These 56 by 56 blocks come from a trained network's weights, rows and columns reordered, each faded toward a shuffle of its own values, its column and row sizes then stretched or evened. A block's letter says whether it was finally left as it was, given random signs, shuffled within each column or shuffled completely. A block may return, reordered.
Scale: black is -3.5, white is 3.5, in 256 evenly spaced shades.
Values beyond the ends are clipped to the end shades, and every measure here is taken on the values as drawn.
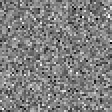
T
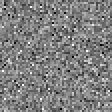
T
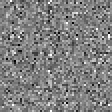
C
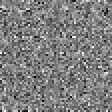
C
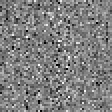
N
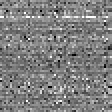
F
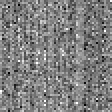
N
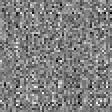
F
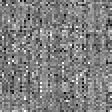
F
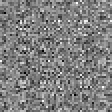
F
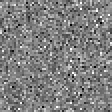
T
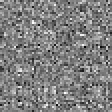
F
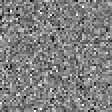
N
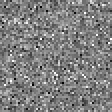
T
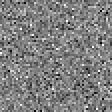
T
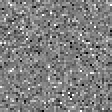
T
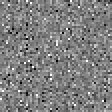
N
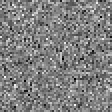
T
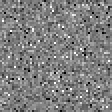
T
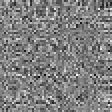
F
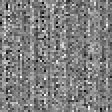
N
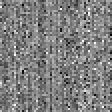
N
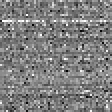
F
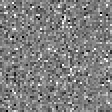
N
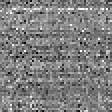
F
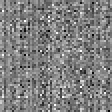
F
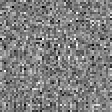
F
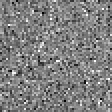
T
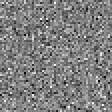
N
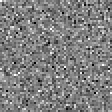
T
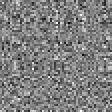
F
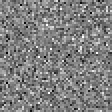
T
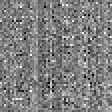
F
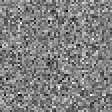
C
